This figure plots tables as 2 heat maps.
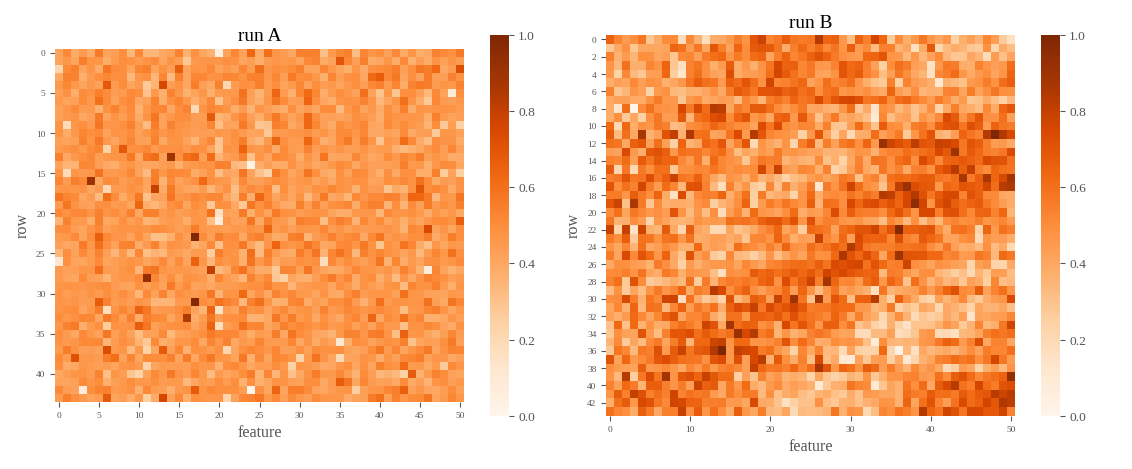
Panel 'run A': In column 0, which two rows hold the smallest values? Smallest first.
26, 2
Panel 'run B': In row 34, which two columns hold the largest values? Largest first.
16, 18
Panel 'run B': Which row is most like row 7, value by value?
26
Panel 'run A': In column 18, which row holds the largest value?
16
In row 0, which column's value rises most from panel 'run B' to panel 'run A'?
50
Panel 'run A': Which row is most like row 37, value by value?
43
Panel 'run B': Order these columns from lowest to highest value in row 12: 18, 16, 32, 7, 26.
18, 26, 7, 16, 32
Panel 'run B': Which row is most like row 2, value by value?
38
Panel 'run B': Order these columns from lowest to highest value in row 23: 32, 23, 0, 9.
23, 9, 0, 32
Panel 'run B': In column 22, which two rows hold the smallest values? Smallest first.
42, 16
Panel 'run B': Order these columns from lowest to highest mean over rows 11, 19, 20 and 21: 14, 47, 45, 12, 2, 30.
14, 2, 12, 30, 45, 47
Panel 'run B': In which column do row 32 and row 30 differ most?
33
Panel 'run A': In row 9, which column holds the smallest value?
1
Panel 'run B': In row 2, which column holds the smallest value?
47
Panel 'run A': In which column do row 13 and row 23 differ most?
14
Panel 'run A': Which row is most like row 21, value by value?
0
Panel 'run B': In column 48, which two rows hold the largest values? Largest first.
11, 41
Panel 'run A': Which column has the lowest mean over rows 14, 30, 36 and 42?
24
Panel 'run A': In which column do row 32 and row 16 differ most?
4
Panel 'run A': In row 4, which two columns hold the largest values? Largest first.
13, 6
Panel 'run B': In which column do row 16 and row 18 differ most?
8
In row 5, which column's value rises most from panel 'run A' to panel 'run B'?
49
